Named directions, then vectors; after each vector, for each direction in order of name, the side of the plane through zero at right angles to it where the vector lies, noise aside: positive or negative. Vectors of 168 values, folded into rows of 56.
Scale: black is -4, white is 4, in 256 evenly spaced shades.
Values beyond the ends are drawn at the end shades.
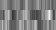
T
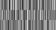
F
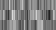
negative, negative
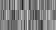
positive, positive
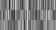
positive, positive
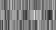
positive, negative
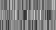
positive, negative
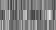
negative, positive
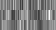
positive, positive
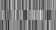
positive, negative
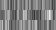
negative, positive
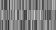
positive, negative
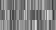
negative, positive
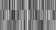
positive, positive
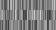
positive, negative
